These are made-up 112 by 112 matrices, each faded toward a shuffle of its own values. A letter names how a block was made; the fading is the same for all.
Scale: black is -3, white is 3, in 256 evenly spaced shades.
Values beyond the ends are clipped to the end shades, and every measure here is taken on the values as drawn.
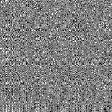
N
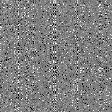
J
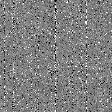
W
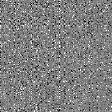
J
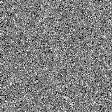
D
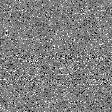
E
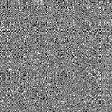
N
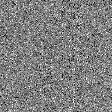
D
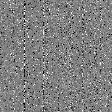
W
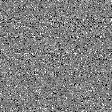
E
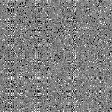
J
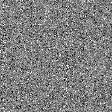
D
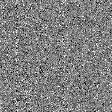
D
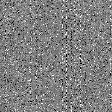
W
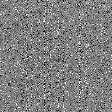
W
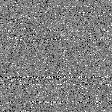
E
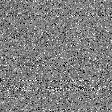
E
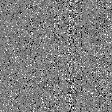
W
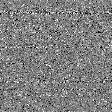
E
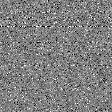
E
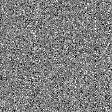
D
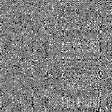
J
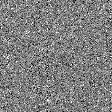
D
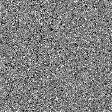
D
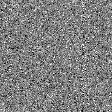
D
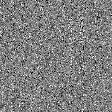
D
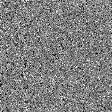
D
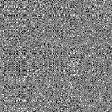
N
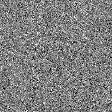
D
